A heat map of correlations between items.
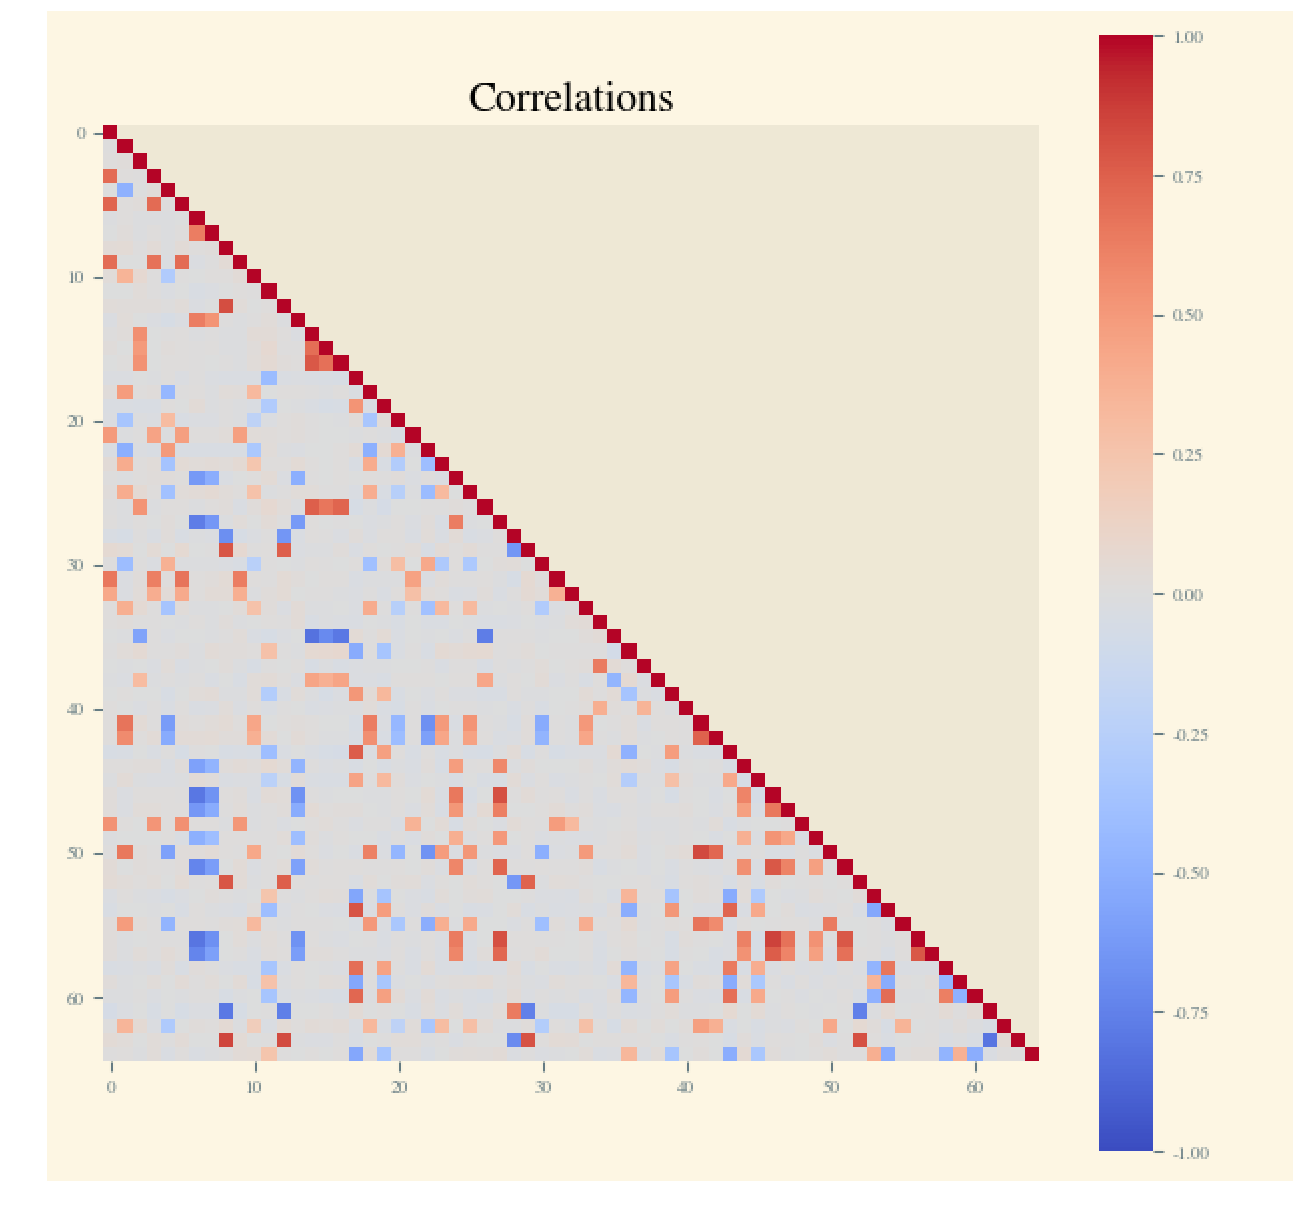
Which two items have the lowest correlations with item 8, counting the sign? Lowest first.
61, 28
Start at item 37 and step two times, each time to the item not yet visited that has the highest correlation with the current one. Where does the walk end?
40
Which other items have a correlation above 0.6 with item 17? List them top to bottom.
43, 54, 58, 60
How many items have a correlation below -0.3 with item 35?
6
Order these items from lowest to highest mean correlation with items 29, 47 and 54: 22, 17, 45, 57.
22, 45, 57, 17
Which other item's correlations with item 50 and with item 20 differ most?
41
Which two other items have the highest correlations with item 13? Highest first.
6, 7
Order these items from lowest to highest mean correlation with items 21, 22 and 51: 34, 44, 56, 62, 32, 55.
55, 62, 34, 32, 44, 56
